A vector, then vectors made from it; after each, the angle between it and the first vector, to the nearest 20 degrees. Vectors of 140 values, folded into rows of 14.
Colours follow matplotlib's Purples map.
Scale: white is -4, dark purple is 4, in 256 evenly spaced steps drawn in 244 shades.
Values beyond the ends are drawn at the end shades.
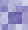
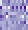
100 degrees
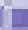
80 degrees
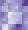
140 degrees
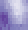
100 degrees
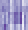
60 degrees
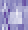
140 degrees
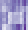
140 degrees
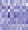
60 degrees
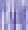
60 degrees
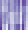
120 degrees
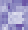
160 degrees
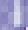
120 degrees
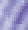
80 degrees
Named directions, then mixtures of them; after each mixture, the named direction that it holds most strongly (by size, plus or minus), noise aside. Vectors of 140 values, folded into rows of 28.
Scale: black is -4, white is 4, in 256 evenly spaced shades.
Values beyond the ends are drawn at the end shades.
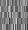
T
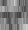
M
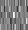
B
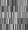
T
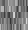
B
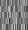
T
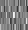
B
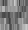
M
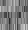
M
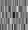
B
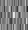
B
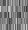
T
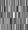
B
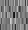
B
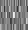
B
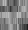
M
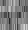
M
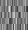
T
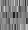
B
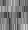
M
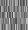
T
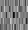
B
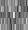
B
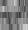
M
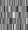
B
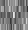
B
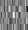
B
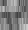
M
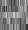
M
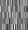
T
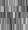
B
